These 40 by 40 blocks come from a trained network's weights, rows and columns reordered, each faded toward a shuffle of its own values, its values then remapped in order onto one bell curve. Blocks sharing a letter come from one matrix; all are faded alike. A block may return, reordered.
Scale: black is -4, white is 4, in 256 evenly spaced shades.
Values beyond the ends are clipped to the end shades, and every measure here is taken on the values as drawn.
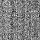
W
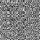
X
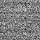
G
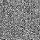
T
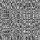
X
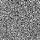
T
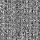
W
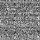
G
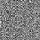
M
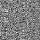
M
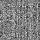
W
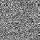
T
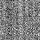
W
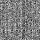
W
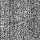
W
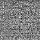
G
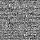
G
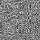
X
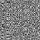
M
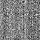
W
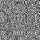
M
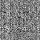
W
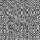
X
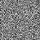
T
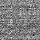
G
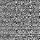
G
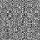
X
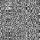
X
